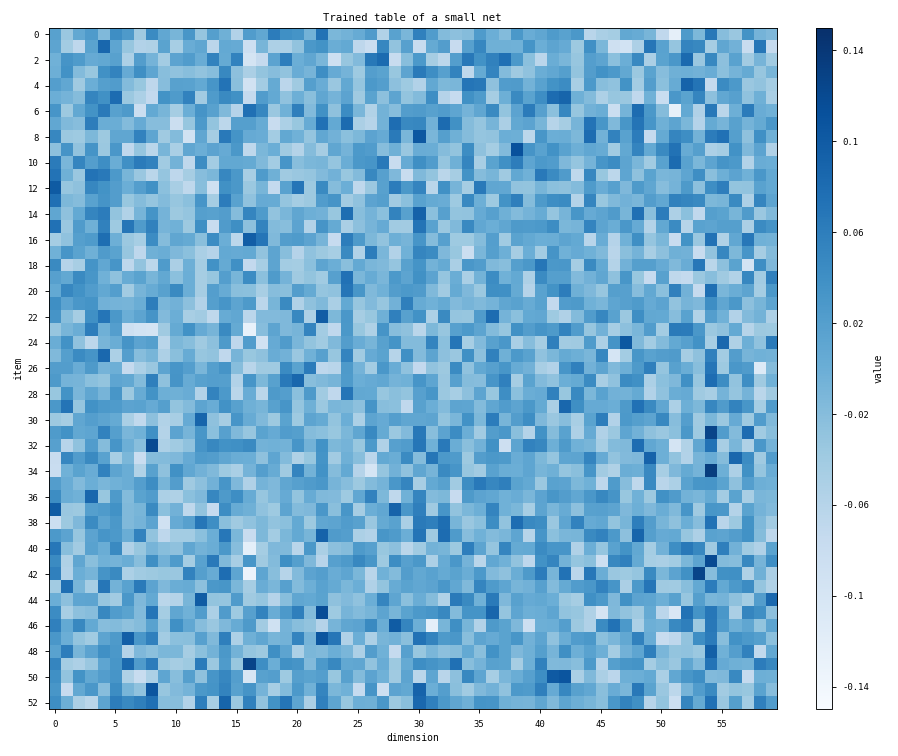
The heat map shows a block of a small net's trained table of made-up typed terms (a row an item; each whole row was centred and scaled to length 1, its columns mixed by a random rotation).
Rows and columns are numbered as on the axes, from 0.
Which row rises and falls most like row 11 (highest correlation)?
13
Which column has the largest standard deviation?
16
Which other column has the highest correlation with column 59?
47
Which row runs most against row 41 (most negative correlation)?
1
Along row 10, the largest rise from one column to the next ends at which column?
12
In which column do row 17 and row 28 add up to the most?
24
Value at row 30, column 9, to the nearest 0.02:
-0.06
